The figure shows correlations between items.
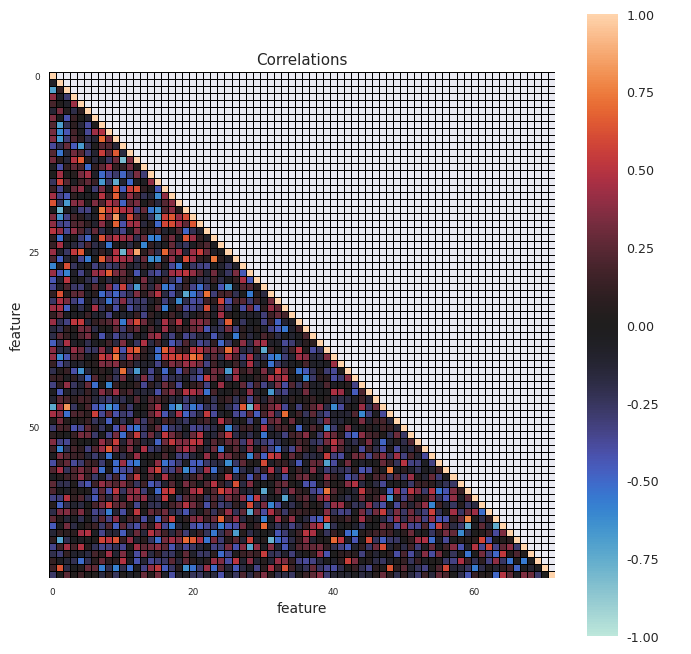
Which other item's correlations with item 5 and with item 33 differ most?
43
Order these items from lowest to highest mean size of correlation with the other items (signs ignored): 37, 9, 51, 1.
37, 51, 1, 9
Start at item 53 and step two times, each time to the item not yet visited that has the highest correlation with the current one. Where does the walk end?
28
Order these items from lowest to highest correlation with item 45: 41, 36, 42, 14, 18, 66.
14, 42, 18, 36, 41, 66
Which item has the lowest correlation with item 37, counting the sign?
26
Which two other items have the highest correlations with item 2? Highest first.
47, 27
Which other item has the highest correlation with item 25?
12
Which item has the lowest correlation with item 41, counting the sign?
31
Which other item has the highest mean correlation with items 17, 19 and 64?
66
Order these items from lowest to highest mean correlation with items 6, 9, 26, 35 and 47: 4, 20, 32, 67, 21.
32, 67, 4, 21, 20
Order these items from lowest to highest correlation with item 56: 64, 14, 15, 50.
50, 64, 14, 15
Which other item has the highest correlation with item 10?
42
